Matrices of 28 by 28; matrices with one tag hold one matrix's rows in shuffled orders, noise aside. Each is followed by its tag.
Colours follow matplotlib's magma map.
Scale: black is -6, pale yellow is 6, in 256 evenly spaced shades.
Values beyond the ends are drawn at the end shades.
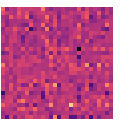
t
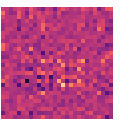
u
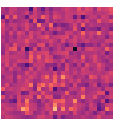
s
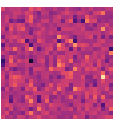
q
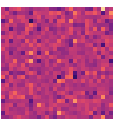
q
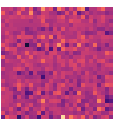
u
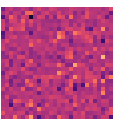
q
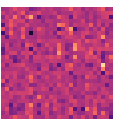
q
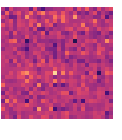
s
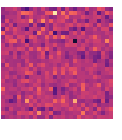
s
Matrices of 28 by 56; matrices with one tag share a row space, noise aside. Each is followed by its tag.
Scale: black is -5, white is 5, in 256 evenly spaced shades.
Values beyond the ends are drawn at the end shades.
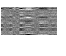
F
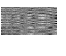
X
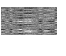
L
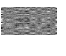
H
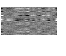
H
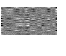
H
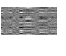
F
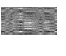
L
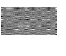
H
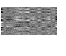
H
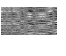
X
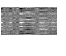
F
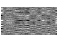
H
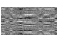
L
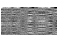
X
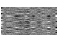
H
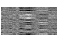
F
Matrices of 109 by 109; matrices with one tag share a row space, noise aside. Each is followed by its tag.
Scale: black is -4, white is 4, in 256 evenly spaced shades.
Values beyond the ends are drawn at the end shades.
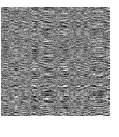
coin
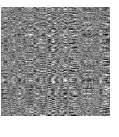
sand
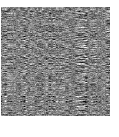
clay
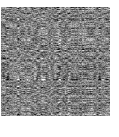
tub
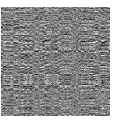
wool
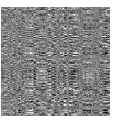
sand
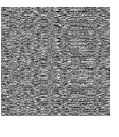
tub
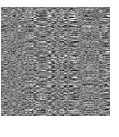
sand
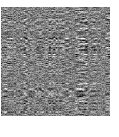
clay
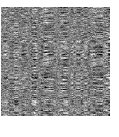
coin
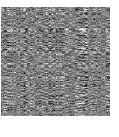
clay
